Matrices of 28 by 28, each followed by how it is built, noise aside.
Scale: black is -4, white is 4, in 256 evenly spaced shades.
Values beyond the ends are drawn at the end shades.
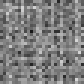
blocks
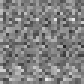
repeating columns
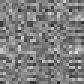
blocks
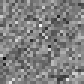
Hankel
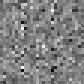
uneven columns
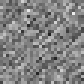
Hankel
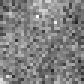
smooth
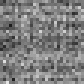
blocks
